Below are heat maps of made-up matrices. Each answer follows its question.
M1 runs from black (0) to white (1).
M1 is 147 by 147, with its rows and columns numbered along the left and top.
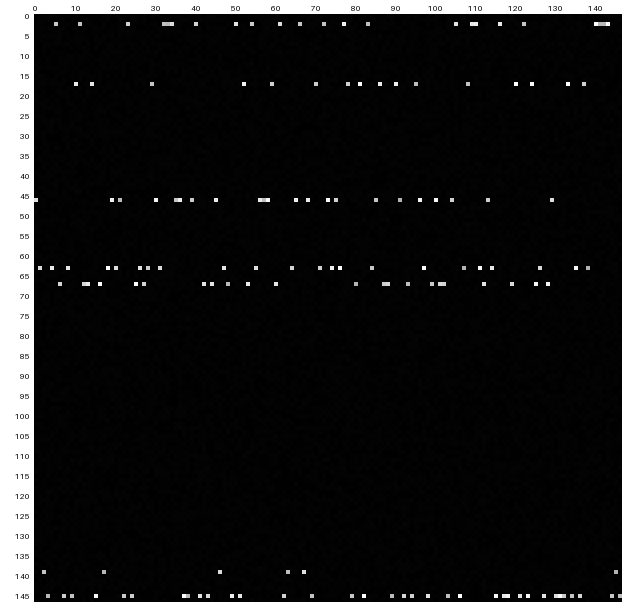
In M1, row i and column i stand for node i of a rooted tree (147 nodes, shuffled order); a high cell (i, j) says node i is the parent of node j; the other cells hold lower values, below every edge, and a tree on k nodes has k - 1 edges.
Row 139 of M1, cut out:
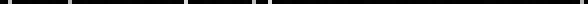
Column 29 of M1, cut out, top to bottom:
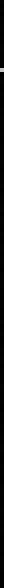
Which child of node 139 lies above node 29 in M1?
17
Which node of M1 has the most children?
145
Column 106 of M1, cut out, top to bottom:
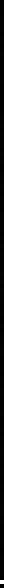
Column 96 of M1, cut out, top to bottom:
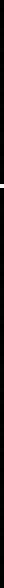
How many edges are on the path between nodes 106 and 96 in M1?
4
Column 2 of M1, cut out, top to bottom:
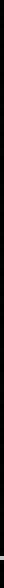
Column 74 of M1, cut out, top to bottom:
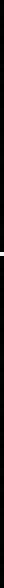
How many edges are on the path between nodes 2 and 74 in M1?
3
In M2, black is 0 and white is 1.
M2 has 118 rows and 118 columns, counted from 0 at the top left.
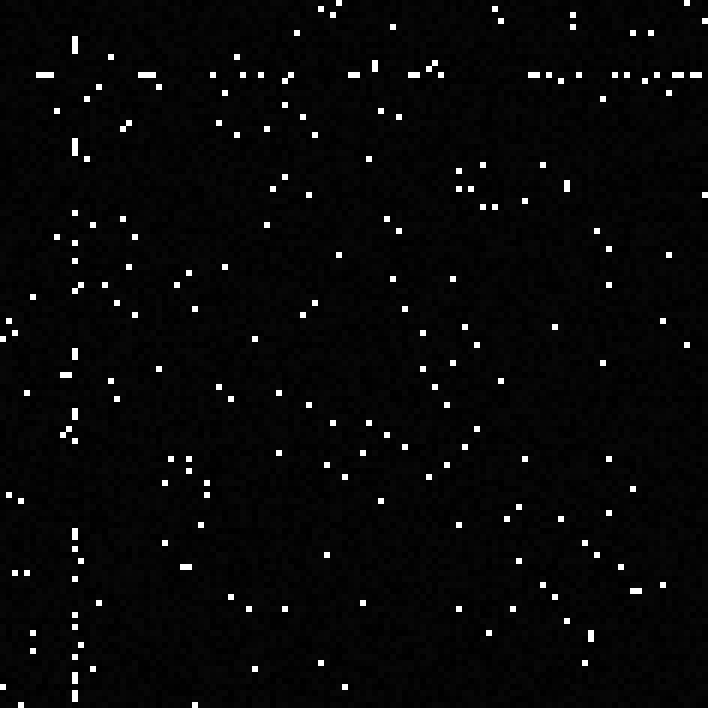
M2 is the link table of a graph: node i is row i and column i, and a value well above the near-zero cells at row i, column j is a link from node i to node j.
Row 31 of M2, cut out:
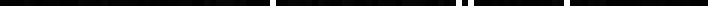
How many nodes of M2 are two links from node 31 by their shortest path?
5
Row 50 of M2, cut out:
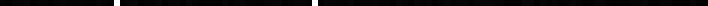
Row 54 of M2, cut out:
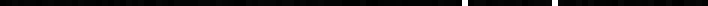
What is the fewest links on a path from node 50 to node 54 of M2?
6
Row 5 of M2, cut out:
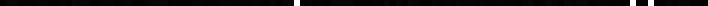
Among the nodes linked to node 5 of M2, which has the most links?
node 105
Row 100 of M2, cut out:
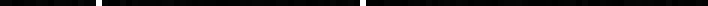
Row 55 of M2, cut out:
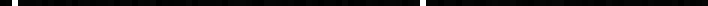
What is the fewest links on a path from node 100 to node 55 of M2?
6
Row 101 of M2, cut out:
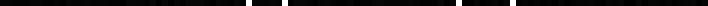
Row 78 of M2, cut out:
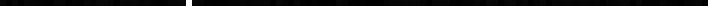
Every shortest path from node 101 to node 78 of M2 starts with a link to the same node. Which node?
node 76
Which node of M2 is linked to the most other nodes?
node 12
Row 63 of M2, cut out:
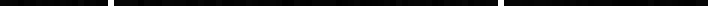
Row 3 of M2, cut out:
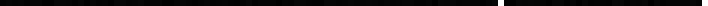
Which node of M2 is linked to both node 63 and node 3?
node 83
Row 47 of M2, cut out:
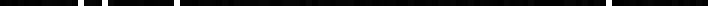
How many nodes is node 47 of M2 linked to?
4
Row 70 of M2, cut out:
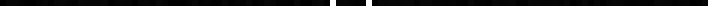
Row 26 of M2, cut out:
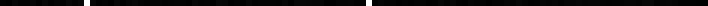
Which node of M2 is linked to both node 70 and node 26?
node 61
